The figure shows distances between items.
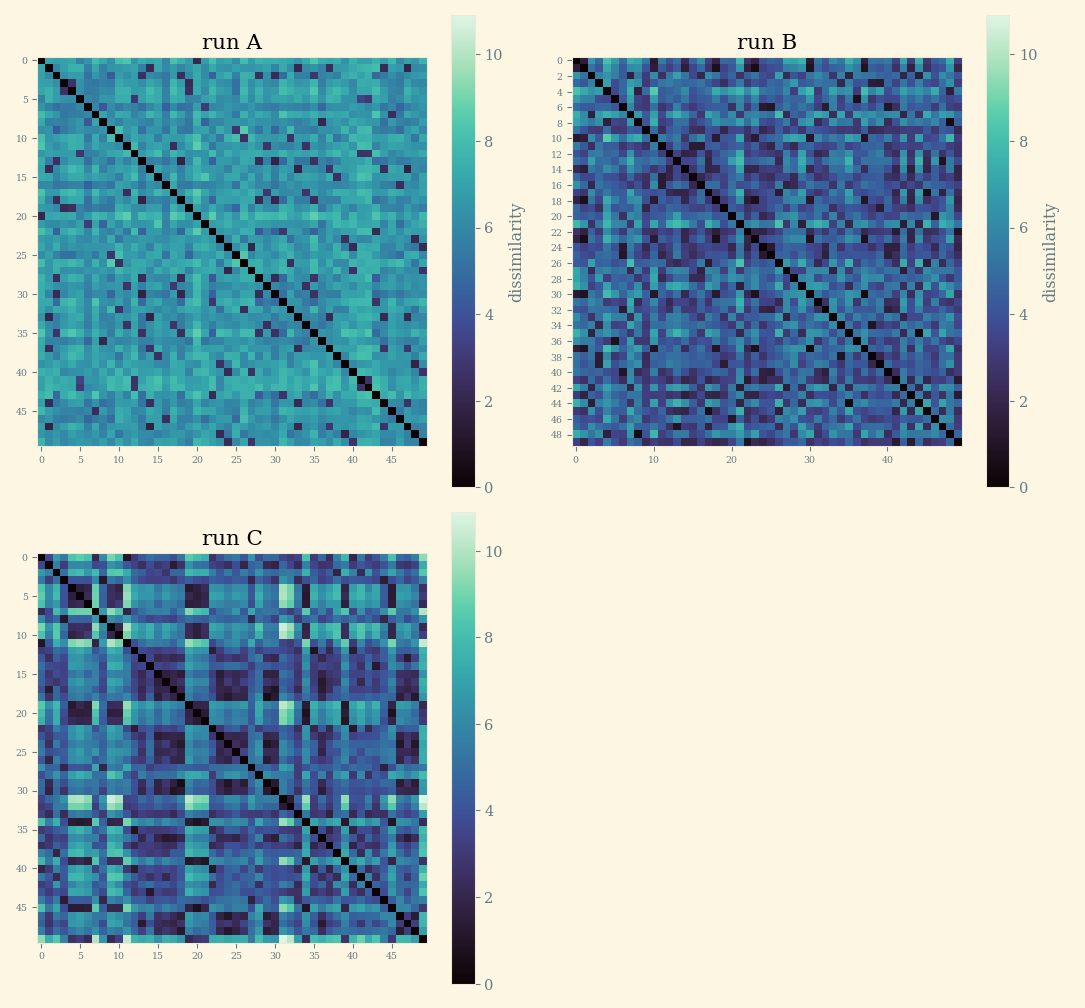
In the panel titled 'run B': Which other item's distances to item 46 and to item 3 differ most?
20
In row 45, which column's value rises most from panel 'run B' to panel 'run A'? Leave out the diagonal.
17
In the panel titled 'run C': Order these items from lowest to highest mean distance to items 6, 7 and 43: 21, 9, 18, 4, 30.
30, 18, 21, 4, 9
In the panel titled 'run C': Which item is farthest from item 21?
31
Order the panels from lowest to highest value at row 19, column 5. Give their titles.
run C, run B, run A
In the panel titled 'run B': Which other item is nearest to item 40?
6
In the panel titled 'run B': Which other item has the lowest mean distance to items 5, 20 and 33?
9
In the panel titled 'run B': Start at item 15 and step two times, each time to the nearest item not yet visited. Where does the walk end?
16
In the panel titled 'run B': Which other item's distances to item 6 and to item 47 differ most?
13
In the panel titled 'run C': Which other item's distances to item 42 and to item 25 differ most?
28
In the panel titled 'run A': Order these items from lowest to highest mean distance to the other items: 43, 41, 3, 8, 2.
2, 8, 3, 43, 41
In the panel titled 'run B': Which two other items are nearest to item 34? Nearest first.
38, 3
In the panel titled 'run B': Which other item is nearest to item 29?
21
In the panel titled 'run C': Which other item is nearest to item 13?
47
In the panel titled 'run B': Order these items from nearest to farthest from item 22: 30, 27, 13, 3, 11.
30, 3, 11, 13, 27
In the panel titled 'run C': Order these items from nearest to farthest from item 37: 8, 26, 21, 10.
26, 8, 21, 10
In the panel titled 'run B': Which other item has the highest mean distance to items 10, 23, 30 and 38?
4
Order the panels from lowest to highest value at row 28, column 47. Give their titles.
run B, run C, run A
